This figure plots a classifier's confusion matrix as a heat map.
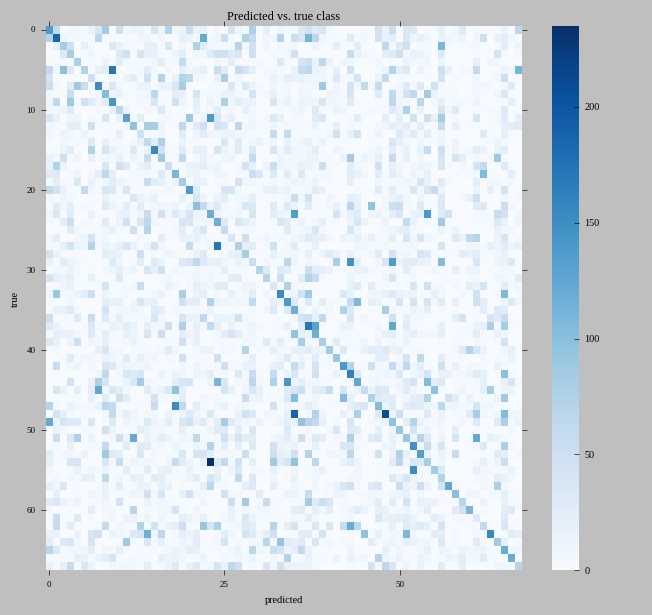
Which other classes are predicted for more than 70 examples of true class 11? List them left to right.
20, 23, 56
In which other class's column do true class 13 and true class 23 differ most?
35
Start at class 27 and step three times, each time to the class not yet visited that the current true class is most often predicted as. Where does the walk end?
8
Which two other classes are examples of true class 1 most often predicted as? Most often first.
22, 37
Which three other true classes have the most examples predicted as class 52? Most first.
55, 49, 8
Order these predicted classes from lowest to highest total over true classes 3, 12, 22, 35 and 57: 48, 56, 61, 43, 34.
61, 34, 48, 56, 43
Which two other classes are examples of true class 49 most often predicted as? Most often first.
0, 36
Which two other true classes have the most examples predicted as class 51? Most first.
63, 10
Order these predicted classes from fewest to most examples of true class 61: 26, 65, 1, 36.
36, 26, 65, 1
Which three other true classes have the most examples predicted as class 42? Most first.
46, 35, 62
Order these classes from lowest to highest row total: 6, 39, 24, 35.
39, 35, 6, 24
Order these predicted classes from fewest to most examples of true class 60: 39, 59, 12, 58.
39, 58, 59, 12
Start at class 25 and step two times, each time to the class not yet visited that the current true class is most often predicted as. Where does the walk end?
16
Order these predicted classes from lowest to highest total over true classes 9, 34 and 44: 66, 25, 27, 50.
27, 50, 66, 25
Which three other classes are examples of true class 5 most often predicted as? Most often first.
9, 67, 2
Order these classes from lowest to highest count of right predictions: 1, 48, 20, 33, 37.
20, 33, 37, 1, 48
